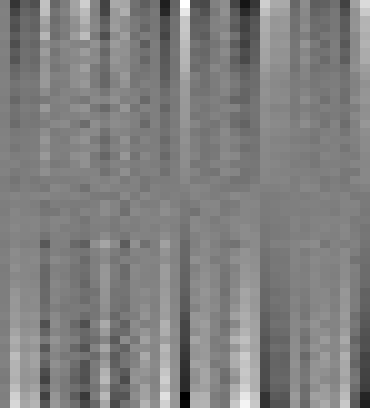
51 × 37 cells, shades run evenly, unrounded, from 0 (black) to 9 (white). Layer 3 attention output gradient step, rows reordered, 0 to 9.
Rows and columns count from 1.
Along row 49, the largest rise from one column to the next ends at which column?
20
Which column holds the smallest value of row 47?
19
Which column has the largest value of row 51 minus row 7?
25
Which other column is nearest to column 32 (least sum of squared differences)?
18
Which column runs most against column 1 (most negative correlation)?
14
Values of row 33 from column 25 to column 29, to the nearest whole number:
5 5 4 4 4
